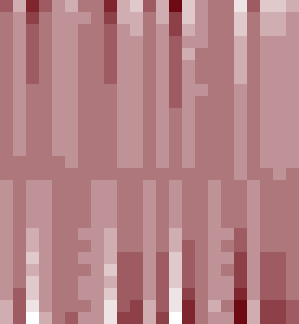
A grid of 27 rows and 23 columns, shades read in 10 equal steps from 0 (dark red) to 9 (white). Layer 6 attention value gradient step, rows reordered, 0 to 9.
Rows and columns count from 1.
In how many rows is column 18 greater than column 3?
7
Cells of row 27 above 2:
16
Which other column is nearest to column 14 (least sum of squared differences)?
3
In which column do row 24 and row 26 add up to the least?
19
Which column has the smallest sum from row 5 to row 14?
14
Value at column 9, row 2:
2
